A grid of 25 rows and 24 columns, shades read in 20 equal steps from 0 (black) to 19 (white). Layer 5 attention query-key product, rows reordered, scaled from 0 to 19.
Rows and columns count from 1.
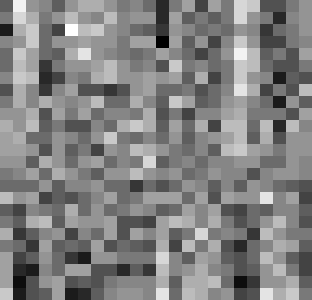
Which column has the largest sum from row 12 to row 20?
21
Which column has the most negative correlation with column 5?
8
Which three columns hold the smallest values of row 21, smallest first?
19, 3, 14
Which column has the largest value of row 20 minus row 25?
7
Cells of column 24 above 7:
15
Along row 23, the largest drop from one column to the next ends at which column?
2
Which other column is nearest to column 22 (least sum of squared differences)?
17
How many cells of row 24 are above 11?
7
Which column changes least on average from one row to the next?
18
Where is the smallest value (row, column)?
4, 13
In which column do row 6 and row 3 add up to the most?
6
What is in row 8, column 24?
14
